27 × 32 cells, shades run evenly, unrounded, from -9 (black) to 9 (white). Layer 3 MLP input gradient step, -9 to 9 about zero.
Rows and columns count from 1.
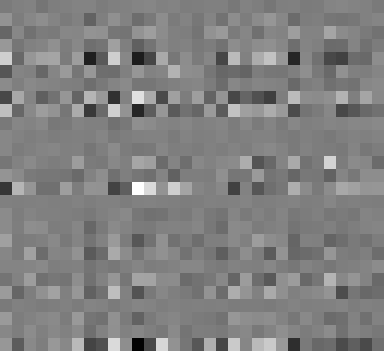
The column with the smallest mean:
8
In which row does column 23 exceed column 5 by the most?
27
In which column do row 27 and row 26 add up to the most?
10
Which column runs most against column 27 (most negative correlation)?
14
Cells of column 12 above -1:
19
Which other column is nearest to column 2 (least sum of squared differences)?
31
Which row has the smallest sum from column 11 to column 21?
5
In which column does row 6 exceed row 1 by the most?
15
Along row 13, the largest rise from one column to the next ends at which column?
28
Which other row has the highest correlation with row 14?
11
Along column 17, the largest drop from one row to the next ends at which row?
9
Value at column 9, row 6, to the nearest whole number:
-1
